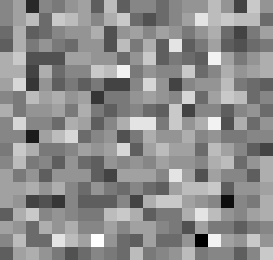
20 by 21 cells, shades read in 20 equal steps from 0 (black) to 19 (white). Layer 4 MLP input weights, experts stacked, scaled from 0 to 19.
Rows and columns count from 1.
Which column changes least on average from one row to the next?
1
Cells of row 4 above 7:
15
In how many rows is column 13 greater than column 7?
7
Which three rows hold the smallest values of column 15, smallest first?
9, 18, 4
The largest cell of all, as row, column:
19, 8
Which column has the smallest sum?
3
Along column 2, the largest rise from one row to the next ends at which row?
10
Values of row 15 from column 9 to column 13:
9 8 10 8 7
